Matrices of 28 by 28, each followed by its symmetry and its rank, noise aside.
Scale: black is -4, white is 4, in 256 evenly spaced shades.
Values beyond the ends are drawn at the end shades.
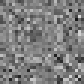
symmetric, rank four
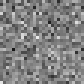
no symmetry, rank six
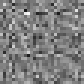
no symmetry, rank four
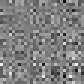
antisymmetric, rank four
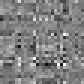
no symmetry, rank three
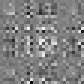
symmetric, rank three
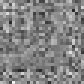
no symmetry, rank six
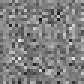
antisymmetric, rank six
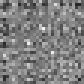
symmetric, rank six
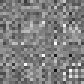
symmetric, rank four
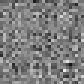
no symmetry, rank six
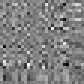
no symmetry, rank four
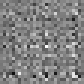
no symmetry, rank three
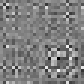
symmetric, rank three
